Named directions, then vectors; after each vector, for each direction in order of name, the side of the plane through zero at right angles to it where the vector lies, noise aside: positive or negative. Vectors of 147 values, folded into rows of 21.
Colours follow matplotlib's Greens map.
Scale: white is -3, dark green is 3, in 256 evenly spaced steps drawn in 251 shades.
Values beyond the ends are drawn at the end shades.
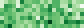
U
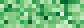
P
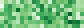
positive, positive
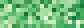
negative, negative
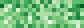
negative, negative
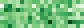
positive, positive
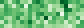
positive, negative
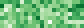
negative, negative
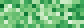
negative, negative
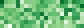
positive, negative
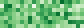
positive, positive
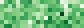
negative, positive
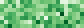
negative, positive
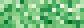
positive, positive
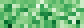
positive, positive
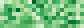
positive, positive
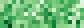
positive, positive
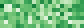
negative, negative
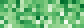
positive, negative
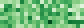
positive, positive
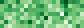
positive, negative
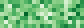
negative, negative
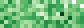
negative, positive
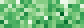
negative, positive
